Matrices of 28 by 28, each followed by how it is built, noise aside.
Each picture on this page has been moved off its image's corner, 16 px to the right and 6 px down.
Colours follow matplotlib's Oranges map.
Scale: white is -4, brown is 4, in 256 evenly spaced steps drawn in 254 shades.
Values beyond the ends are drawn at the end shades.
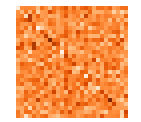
diagonal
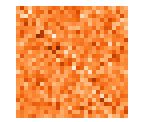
banded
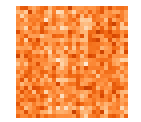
blocks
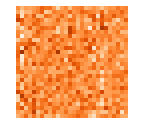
uneven columns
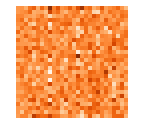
uneven columns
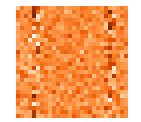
uneven columns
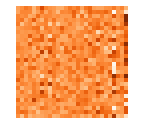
uneven columns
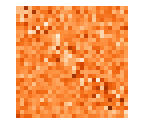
banded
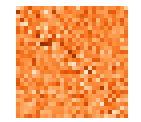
banded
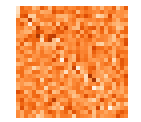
banded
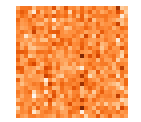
uneven columns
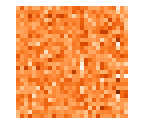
uneven columns
